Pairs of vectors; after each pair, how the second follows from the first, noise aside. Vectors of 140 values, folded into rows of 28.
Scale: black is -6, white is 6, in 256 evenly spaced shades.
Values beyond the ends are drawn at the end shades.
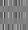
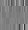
reversed, negated, partly zeroed.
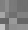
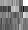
reversed, scaled up.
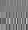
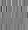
reversed, negated, partly zeroed.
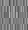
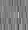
reversed, partly zeroed.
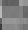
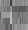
wrapped around.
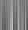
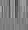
reversed, negated, partly zeroed.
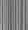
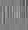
reversed, negated, partly zeroed.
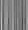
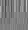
reversed, partly zeroed.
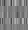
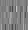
reversed, negated, partly zeroed.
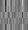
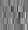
shuffled.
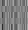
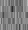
shuffled.
